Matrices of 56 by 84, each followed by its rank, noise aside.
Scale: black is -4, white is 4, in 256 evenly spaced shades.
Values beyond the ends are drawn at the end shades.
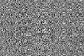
seven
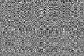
seven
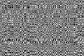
four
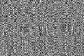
eight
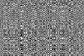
four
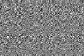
six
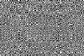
six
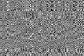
five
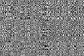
five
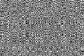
six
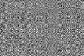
seven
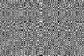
four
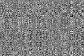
six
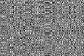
seven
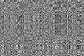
six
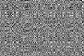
six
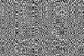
five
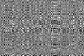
four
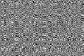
six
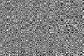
five
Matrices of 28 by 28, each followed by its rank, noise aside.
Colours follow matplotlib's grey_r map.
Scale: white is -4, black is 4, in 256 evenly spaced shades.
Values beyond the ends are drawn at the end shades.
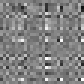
two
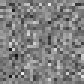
six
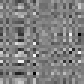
two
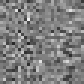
six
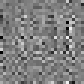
four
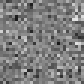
six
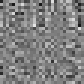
three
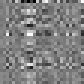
two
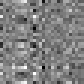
three
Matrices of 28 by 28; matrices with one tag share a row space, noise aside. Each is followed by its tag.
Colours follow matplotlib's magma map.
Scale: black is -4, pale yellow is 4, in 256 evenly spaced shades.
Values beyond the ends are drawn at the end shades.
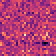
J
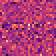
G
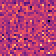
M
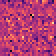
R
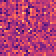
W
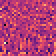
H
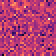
M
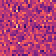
M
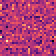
G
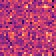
R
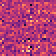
J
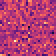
W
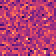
W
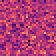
W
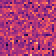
R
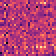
H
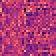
J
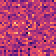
W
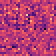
W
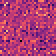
H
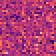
G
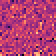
G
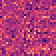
J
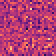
R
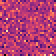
H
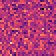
M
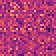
M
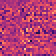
J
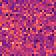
G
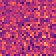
J
